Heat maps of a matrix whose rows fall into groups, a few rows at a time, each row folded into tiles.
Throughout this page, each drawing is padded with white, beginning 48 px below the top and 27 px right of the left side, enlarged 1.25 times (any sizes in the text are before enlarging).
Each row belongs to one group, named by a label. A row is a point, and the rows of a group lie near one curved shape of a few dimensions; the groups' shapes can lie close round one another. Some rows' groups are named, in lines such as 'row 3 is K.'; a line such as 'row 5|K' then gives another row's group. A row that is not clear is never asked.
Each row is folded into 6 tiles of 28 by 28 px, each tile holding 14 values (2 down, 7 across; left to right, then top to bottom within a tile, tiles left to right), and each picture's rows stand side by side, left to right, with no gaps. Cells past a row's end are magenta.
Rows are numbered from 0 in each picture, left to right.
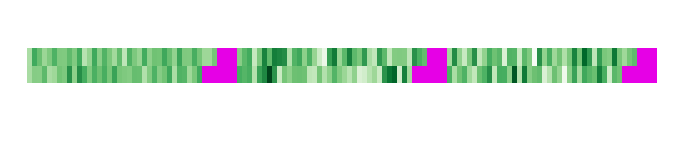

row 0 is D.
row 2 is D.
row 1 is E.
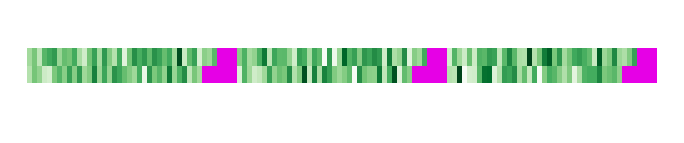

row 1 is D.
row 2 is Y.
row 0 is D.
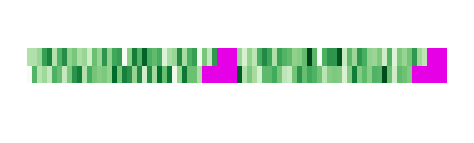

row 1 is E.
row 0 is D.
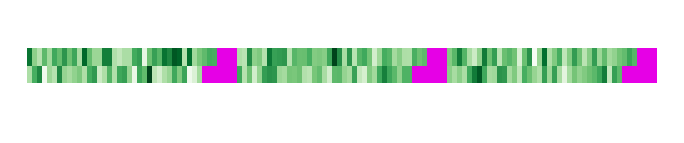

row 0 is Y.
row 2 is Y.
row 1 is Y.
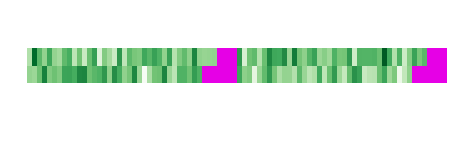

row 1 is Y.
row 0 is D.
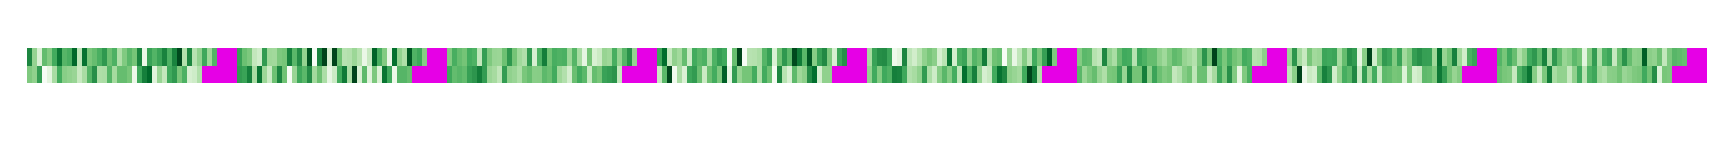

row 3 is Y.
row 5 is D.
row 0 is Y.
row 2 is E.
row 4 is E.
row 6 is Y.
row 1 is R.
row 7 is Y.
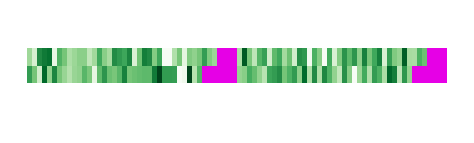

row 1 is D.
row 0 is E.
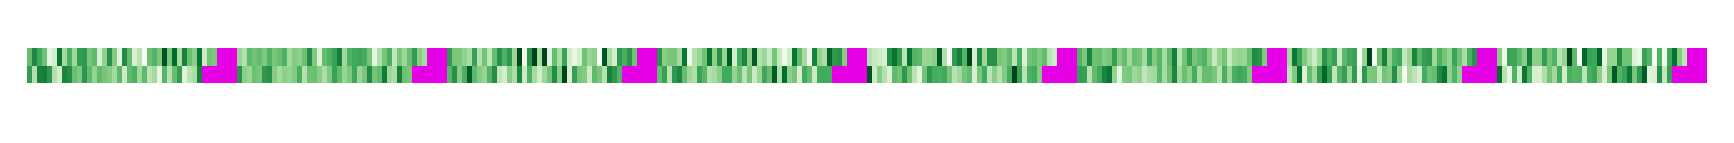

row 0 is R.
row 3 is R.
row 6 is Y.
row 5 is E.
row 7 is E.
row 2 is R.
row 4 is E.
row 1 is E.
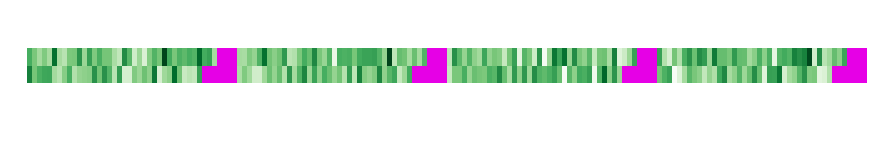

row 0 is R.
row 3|Y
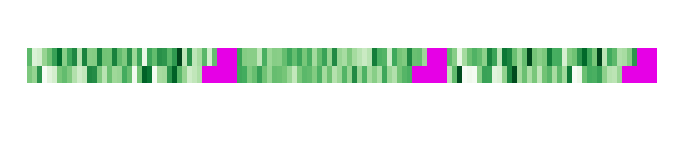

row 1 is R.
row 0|Y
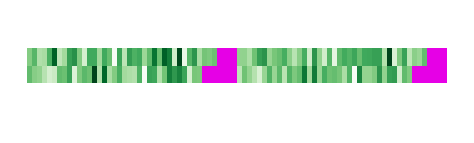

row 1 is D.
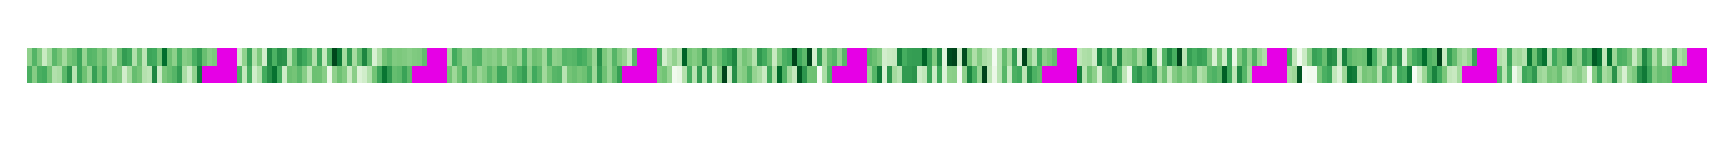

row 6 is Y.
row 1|Y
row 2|D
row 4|R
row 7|Y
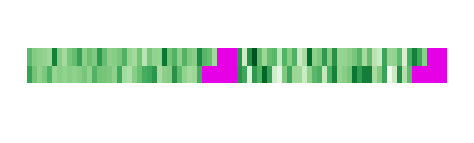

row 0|R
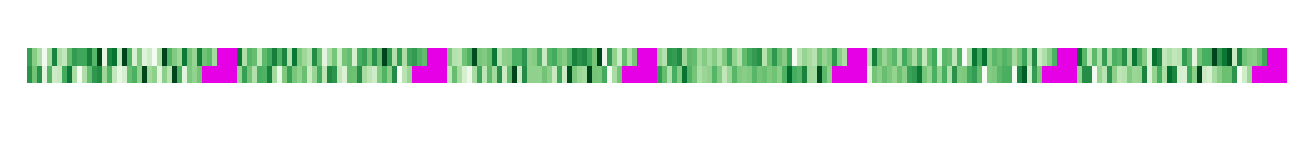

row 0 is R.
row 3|E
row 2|D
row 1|Y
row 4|D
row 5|Y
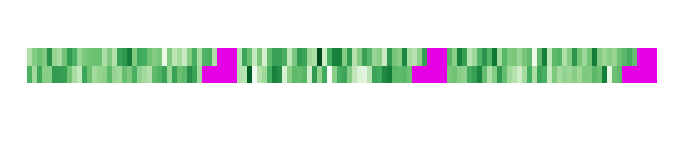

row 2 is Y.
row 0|E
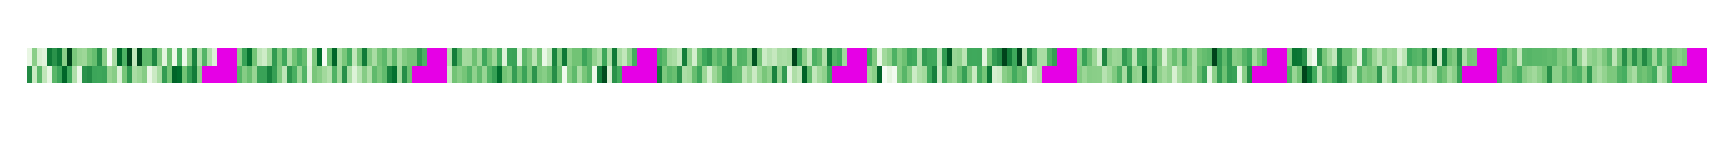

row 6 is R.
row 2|D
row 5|D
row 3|R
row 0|E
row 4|Y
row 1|Y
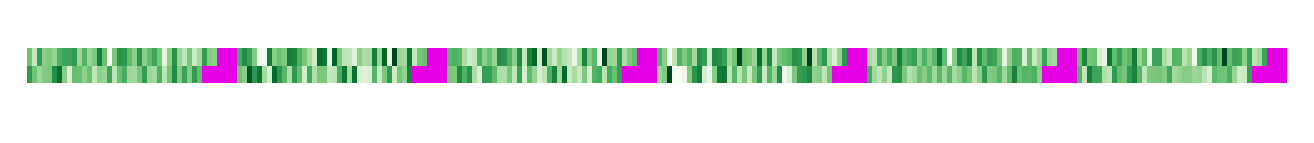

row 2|R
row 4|E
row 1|R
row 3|Y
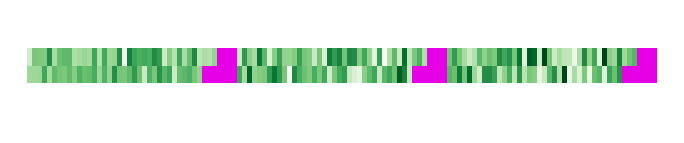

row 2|R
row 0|D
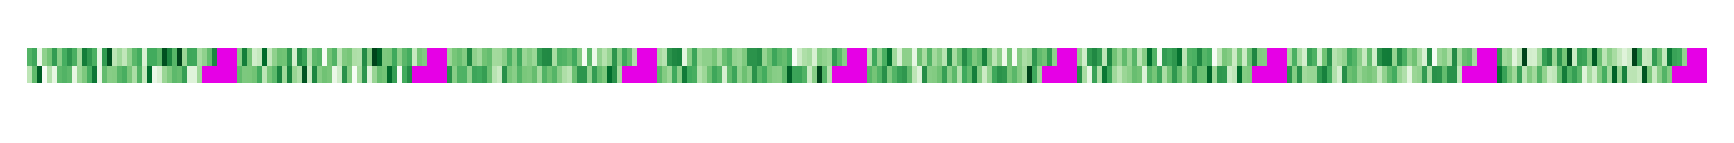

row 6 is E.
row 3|E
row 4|E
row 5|E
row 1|D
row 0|Y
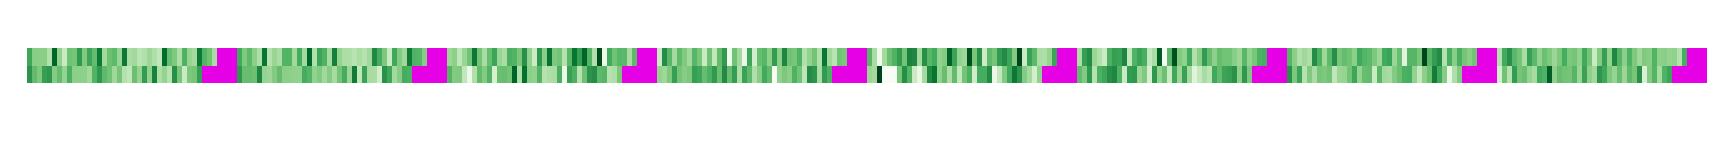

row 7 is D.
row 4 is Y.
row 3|D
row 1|R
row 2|D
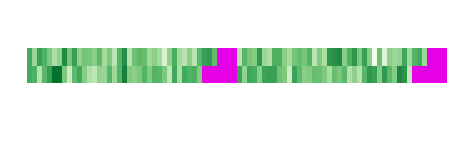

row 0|E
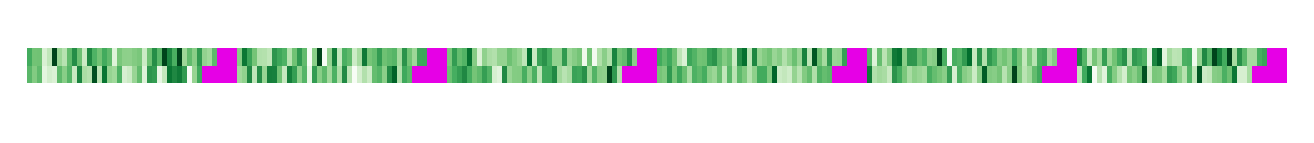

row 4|E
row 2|E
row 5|Y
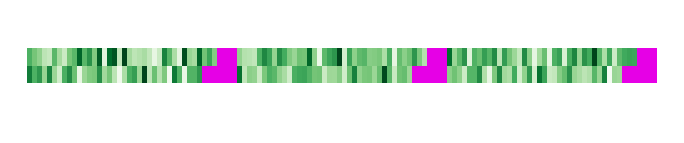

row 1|E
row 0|R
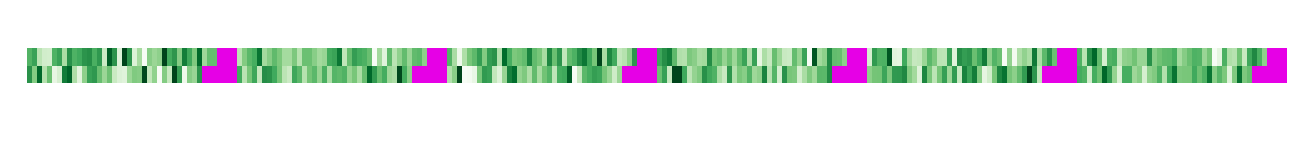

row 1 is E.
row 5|E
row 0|R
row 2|Y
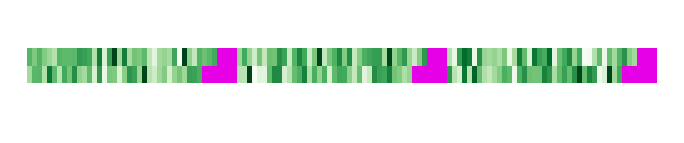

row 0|R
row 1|Y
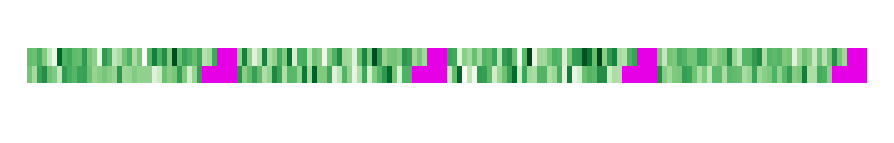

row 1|D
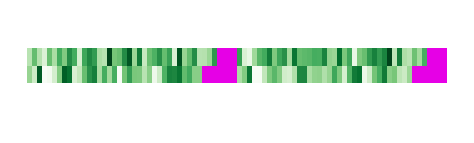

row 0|Y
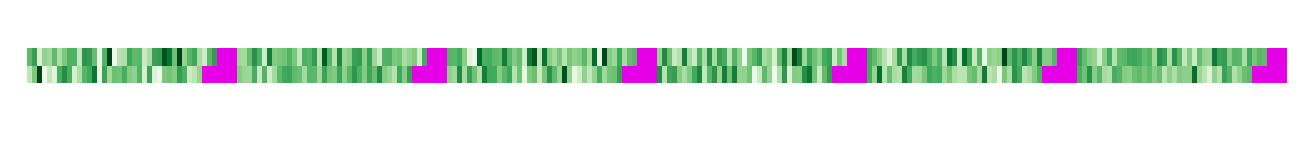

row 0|Y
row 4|R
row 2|R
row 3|D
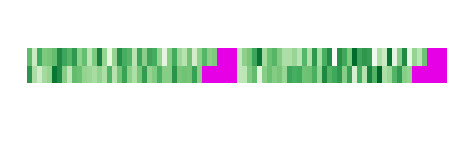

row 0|E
